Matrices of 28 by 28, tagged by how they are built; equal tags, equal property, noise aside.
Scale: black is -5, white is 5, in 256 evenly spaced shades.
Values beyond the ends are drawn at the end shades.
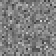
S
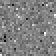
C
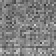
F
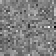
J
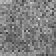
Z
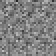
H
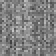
F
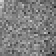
Z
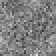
Z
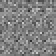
H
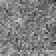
Z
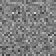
H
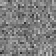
F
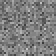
H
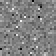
C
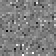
C
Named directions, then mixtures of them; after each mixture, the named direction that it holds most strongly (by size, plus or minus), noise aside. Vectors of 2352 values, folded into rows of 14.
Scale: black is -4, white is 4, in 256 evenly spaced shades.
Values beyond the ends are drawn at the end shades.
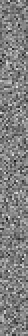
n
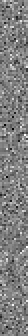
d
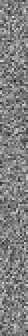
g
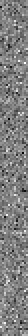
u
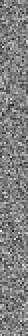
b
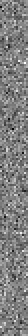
u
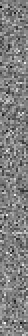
u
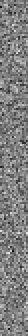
b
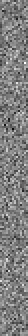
n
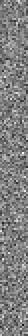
b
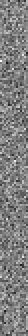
n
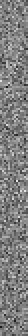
n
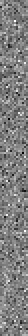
u
